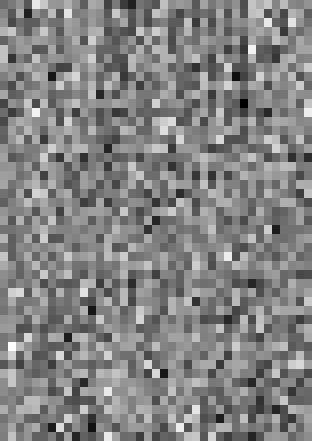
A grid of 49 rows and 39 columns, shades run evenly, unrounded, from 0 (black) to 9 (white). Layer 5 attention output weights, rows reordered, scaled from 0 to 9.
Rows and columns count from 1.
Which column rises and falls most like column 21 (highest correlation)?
12
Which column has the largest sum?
5
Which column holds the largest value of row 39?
2
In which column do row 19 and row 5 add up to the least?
22
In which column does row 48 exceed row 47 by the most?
28
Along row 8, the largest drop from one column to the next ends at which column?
30
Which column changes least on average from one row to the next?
26
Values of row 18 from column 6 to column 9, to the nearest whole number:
7 4 2 6
